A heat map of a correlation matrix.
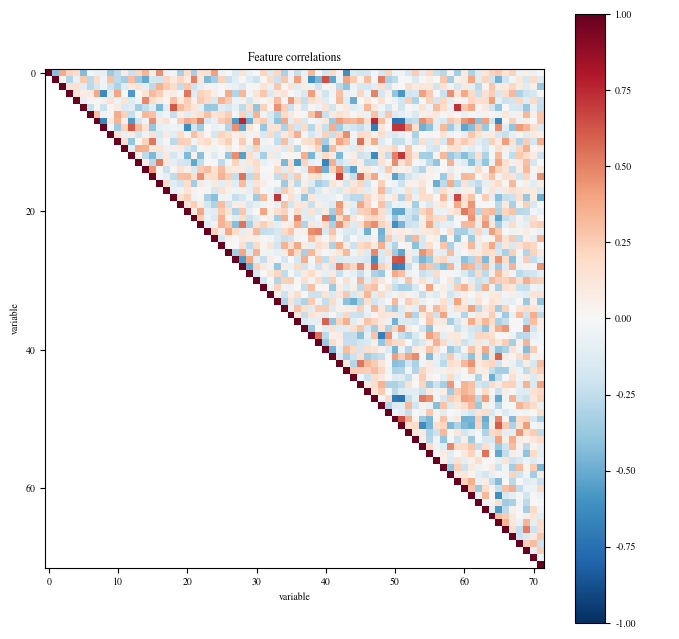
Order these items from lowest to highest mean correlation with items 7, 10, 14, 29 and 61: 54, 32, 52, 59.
52, 32, 54, 59
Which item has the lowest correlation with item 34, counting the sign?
13
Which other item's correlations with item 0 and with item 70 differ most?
43
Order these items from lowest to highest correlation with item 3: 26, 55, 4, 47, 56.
56, 4, 55, 26, 47
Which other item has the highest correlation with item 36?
40
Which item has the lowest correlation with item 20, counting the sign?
8
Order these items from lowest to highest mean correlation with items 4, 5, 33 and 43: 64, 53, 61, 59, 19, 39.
53, 39, 64, 19, 61, 59
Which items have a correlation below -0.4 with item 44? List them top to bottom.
4, 14, 33, 64
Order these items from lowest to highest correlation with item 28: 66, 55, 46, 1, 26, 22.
66, 1, 46, 55, 26, 22
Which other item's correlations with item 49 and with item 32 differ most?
38
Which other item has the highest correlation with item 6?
39
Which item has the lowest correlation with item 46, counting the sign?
23
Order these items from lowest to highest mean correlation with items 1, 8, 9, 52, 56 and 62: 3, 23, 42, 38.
3, 38, 42, 23
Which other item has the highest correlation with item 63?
55
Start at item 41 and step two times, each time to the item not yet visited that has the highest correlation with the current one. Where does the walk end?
51
